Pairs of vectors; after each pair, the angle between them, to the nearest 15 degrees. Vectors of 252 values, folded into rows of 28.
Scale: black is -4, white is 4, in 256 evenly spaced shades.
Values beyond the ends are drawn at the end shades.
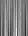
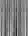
165 degrees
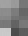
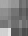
15 degrees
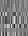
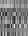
150 degrees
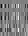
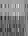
60 degrees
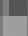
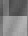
15 degrees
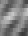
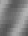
75 degrees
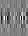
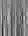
120 degrees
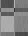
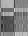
165 degrees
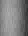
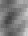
150 degrees
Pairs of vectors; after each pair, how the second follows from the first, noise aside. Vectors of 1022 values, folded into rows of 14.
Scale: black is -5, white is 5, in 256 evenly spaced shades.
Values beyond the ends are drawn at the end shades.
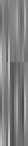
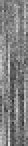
copied.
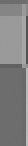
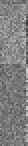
partly zeroed.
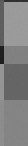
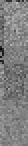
partly zeroed.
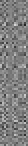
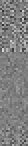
reversed, partly zeroed.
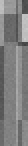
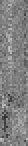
wrapped around, negated, partly zeroed.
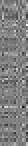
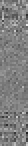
partly zeroed.
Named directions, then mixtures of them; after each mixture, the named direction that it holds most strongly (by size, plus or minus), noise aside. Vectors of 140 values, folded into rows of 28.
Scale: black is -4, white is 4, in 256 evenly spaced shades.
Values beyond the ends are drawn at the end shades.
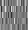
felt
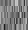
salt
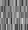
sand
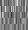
felt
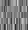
sand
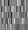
felt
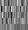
felt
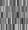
sand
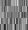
salt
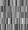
sand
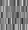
sand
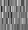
felt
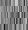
salt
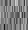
salt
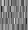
felt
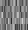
sand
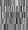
salt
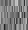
salt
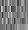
felt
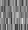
sand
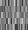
sand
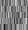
salt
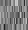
salt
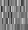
felt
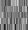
salt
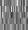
felt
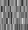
sand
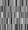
sand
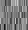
salt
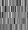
felt
